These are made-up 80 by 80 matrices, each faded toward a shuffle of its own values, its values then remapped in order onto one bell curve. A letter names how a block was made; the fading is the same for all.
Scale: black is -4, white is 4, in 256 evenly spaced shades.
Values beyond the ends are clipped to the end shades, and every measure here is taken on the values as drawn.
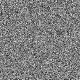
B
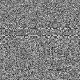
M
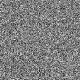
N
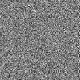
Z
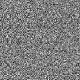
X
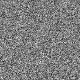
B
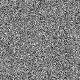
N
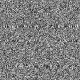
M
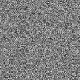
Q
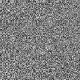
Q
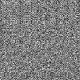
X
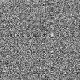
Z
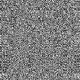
Z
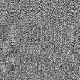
X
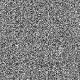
N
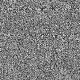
B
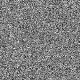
B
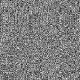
X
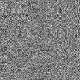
Q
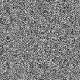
Q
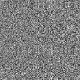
X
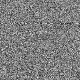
B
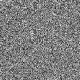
N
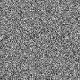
Z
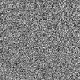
Q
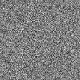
Z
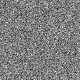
B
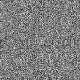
Q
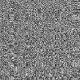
X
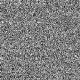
N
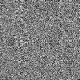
Z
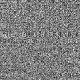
Z
